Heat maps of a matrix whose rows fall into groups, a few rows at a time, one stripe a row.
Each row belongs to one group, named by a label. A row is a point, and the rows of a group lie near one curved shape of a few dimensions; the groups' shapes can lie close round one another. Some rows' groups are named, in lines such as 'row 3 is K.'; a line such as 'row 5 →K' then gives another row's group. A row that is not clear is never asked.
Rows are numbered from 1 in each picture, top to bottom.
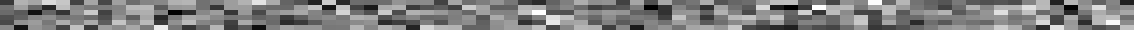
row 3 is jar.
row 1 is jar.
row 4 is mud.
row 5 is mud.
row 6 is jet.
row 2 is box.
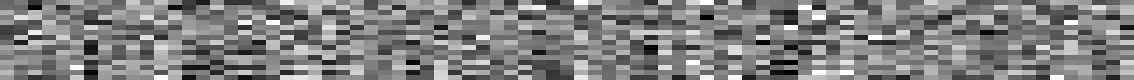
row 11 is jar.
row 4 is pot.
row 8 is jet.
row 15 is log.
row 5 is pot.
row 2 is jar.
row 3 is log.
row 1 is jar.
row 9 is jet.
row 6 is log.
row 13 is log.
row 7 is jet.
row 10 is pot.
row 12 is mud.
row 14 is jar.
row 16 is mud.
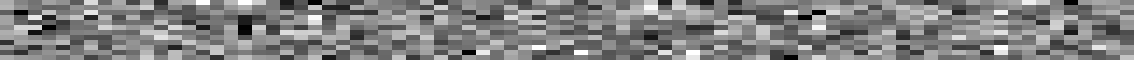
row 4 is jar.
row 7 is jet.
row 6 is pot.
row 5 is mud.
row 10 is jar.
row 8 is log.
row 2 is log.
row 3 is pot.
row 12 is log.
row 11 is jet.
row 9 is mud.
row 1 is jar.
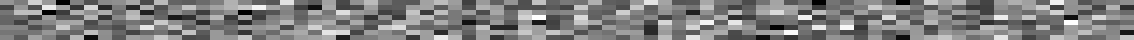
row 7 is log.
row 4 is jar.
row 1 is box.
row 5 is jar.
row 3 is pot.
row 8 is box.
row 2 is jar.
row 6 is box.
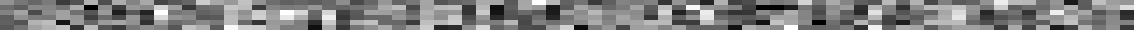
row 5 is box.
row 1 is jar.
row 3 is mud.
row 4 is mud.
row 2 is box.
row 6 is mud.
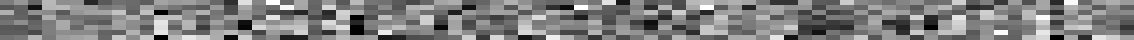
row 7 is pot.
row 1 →pot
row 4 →pot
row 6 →log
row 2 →jar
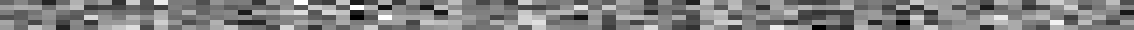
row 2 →pot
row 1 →pot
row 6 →box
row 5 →jet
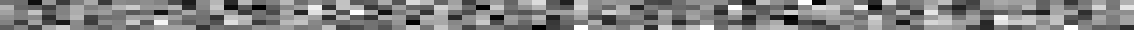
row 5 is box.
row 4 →box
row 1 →jar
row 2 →mud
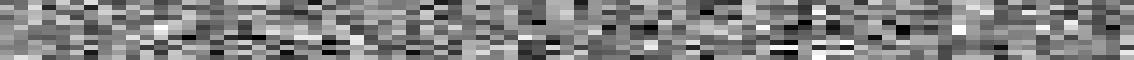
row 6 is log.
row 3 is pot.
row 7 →log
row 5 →jar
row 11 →log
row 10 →box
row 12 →pot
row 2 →jar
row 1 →mud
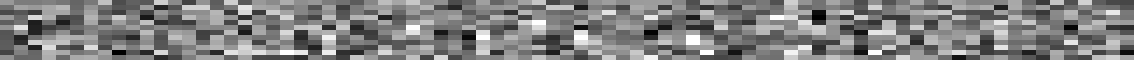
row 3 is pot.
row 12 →log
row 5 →jar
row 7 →jet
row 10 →jar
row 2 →mud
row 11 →mud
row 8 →jet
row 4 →box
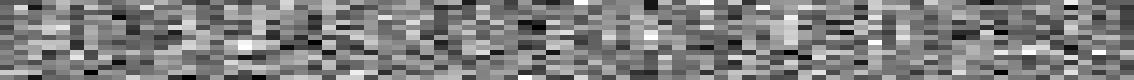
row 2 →jet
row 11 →box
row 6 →jar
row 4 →mud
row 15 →pot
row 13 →mud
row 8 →log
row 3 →mud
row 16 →jar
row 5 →box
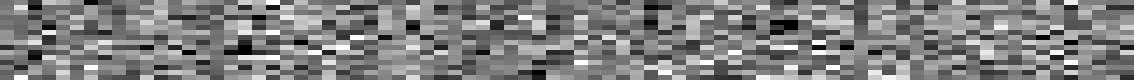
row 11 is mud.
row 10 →log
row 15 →jar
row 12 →pot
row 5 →box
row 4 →jar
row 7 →pot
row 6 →box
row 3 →mud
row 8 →pot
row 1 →pot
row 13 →jar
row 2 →jet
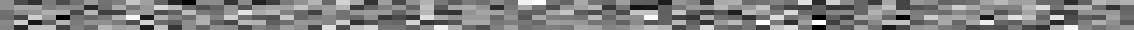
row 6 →box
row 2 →log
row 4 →box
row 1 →jar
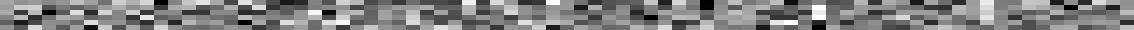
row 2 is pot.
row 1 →mud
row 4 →box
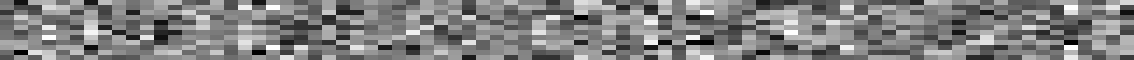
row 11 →jet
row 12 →jar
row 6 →jar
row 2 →pot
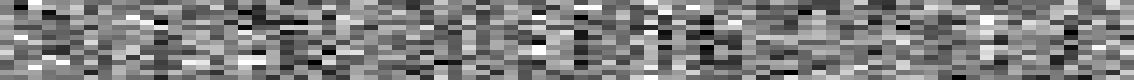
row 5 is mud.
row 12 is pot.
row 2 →jet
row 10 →jar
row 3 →jar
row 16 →log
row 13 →mud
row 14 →jet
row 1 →jet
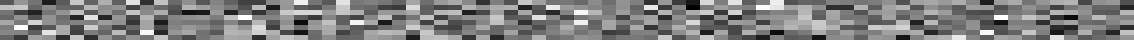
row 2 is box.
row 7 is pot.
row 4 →jar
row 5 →pot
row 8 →box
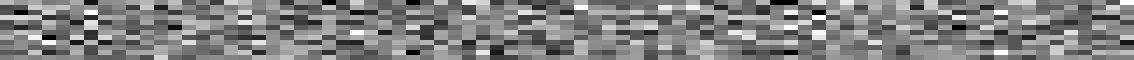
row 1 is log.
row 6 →log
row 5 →jar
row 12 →mud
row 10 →mud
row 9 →jar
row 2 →jet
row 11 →box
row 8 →jar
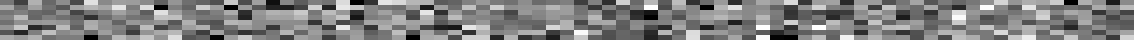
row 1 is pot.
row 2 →mud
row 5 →mud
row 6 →box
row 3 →log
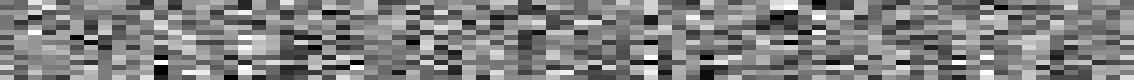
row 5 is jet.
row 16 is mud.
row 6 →box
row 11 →mud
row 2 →box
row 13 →log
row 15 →mud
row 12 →mud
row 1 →box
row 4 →box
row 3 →log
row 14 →log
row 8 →jar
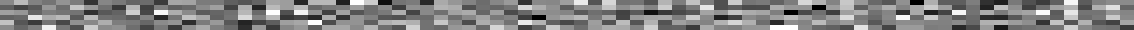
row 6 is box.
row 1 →pot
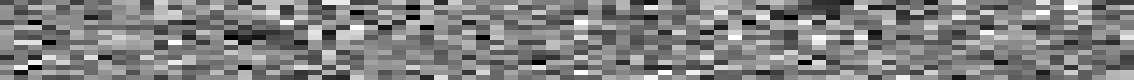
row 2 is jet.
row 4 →log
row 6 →pot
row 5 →jar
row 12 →jar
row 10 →mud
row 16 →log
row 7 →mud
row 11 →mud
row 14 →jet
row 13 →jar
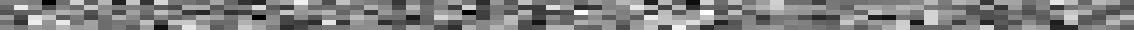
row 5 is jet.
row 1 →pot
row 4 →jet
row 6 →mud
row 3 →jar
